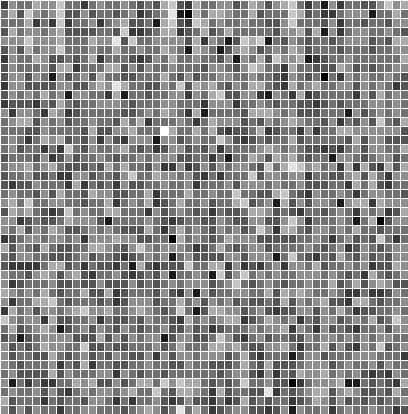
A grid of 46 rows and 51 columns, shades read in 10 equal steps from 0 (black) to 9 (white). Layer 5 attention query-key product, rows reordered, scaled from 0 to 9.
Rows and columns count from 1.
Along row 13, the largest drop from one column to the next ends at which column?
26
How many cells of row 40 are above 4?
17
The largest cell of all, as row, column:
15, 21
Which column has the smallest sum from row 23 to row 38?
22
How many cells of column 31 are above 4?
18
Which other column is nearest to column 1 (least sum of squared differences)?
19
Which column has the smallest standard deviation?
10
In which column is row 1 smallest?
41
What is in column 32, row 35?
4
